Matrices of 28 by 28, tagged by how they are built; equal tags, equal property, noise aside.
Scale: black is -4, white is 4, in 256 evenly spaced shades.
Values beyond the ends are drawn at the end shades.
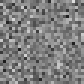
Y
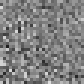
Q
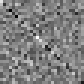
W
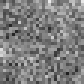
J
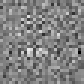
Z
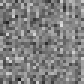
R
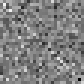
W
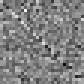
W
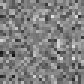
Z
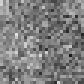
J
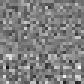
Z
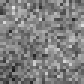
J
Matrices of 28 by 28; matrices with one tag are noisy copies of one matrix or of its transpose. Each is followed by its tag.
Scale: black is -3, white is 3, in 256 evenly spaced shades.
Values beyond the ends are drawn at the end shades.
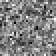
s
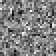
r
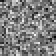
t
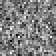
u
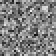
r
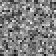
r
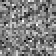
t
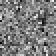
s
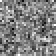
s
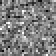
t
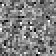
t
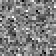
s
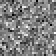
r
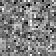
u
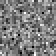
u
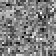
s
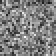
t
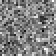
s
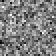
t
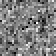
s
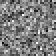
r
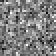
t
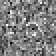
t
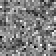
s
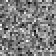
u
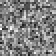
u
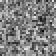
s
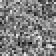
s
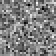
u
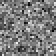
u
